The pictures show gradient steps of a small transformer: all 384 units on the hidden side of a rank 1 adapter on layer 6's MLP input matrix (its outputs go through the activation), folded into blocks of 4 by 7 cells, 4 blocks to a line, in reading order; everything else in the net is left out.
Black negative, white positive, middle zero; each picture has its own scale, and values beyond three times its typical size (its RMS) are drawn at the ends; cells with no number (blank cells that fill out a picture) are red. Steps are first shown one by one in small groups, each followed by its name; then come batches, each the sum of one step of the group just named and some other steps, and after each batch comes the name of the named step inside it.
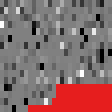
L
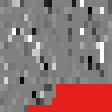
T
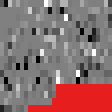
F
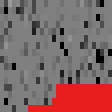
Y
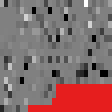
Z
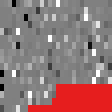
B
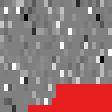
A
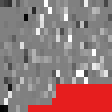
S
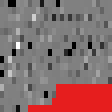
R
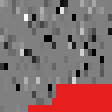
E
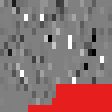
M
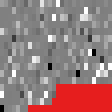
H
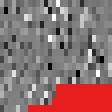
H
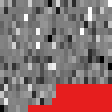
E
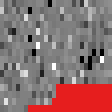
M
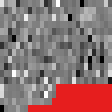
H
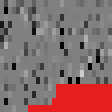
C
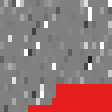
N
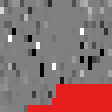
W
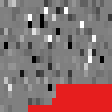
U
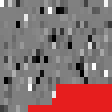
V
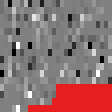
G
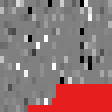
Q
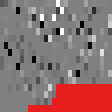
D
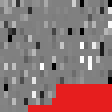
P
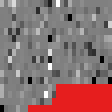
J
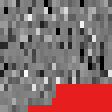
U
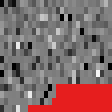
G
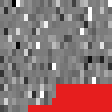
N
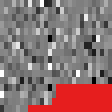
J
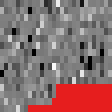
W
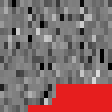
U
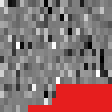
G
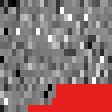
P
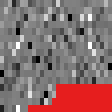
V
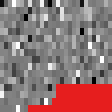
Q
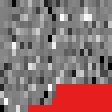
J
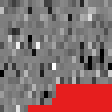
W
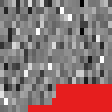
P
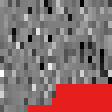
J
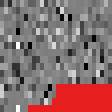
G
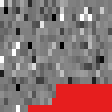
C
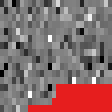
U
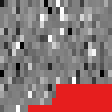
D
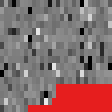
Q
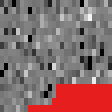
Q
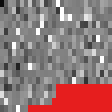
D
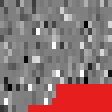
C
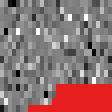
C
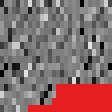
P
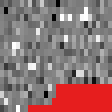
C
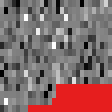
V
